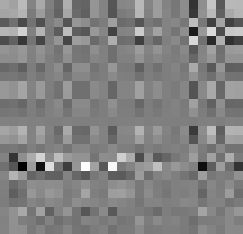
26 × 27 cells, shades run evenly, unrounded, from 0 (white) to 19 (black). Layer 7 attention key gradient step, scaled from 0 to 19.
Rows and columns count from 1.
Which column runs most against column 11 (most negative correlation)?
22
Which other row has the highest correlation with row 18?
21
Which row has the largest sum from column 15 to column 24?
5
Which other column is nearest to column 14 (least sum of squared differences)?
15
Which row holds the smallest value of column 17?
19
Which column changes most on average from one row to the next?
3
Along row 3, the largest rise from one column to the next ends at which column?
26
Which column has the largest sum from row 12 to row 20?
23
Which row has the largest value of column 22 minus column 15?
4
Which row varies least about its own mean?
14
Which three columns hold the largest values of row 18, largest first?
2, 16, 18
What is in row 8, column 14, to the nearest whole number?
10
